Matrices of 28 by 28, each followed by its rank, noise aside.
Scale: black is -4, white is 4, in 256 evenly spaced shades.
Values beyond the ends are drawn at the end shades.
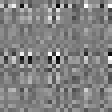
two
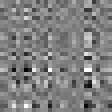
two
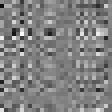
two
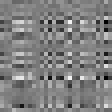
one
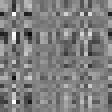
two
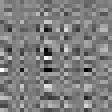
two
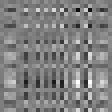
one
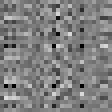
three
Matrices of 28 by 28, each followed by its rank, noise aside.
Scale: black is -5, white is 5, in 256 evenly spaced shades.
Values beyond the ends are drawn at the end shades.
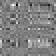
two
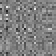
three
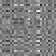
two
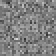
eight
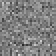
eight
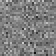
six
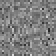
six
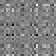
two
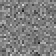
six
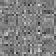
four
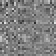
four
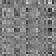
two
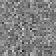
eight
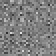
six
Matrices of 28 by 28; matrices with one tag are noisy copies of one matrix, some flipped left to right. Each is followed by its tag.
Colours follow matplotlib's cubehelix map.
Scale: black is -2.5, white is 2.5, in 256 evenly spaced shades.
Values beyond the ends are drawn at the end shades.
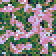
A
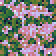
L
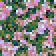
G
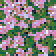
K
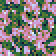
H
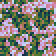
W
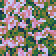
K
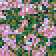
W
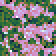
L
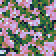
G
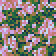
W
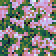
K
